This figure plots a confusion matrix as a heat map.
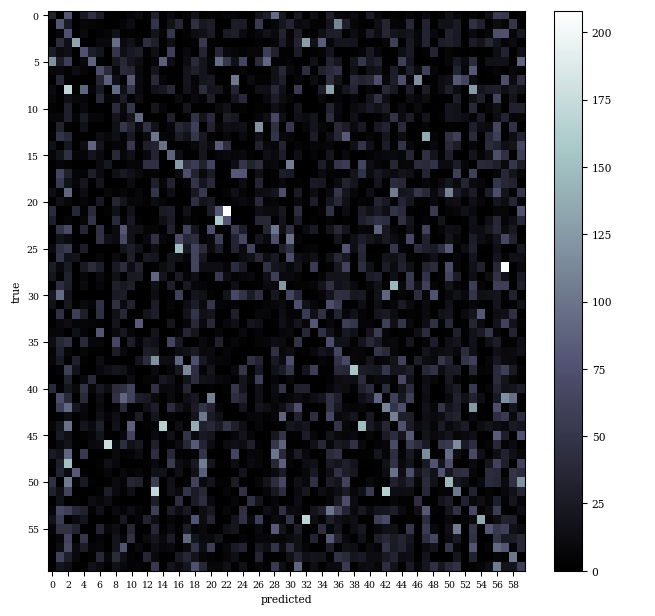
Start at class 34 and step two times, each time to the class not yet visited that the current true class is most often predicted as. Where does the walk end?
53
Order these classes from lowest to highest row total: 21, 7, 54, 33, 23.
33, 21, 54, 23, 7
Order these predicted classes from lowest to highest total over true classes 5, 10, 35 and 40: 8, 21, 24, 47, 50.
47, 50, 24, 21, 8
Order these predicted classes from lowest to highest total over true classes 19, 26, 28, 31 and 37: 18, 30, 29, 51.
51, 29, 30, 18
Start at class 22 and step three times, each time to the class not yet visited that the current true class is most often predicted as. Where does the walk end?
56
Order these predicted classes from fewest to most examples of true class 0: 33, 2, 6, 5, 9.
9, 33, 6, 5, 2
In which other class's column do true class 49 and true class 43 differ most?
3
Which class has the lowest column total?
25
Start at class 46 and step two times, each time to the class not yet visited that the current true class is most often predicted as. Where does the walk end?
23
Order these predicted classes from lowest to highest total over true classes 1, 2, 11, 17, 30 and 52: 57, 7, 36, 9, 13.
7, 9, 13, 57, 36
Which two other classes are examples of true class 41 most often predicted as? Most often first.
57, 20
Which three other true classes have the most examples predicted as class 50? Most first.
19, 47, 25
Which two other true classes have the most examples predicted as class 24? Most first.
17, 5
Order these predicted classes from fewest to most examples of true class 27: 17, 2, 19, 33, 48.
17, 19, 2, 48, 33
